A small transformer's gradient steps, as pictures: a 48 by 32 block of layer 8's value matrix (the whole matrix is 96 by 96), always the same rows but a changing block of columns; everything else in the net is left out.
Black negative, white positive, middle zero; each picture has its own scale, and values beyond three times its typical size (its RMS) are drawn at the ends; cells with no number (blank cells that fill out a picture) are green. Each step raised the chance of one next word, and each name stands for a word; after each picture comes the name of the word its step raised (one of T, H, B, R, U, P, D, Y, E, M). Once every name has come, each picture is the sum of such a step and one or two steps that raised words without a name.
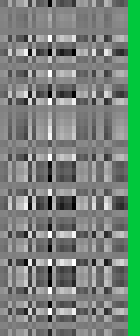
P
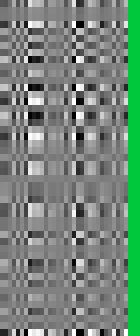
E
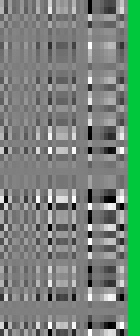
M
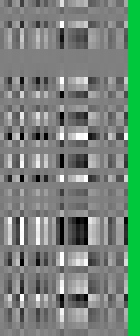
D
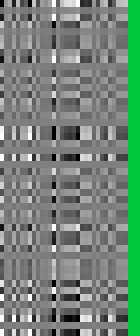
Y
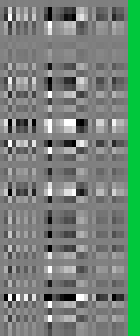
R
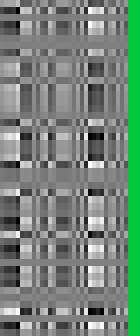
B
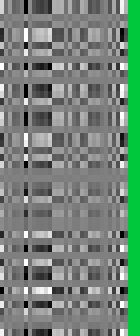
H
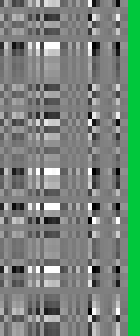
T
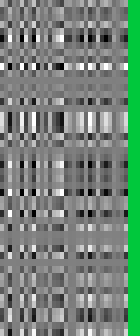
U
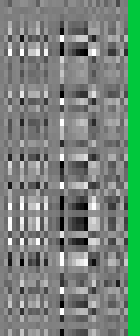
P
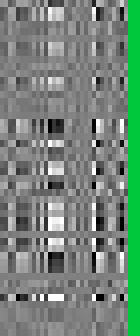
R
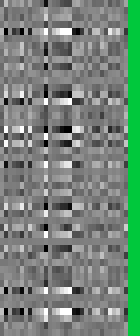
U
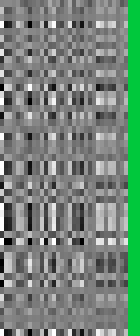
E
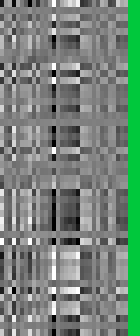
Y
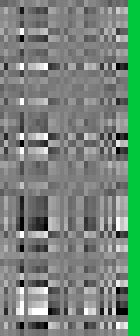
B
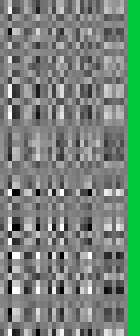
H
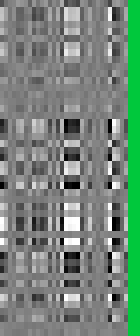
R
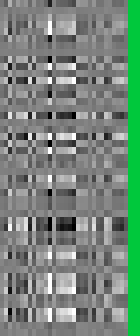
D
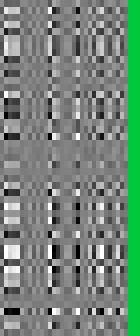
B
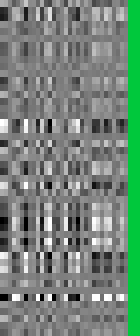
R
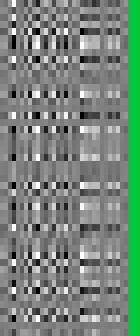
Y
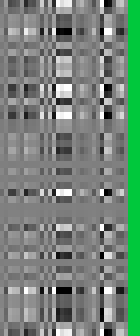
H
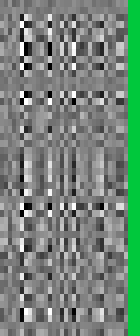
U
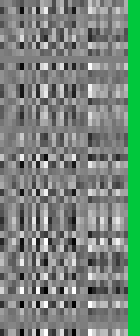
H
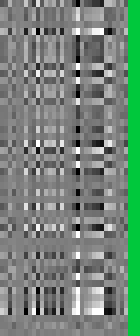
T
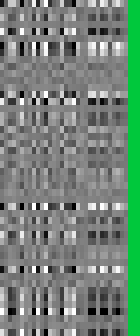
T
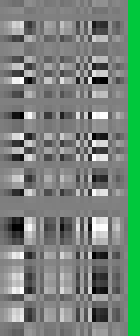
D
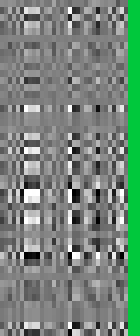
M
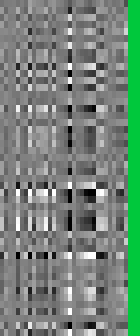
M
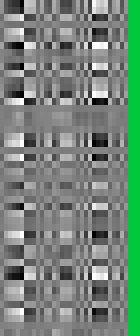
H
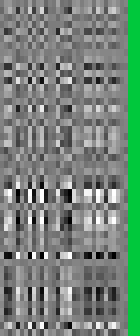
M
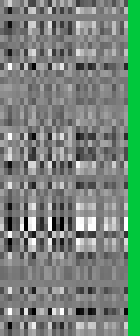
B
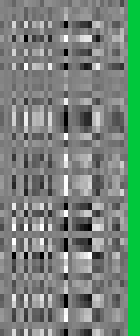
U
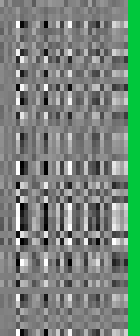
E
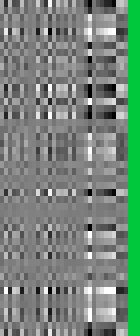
H
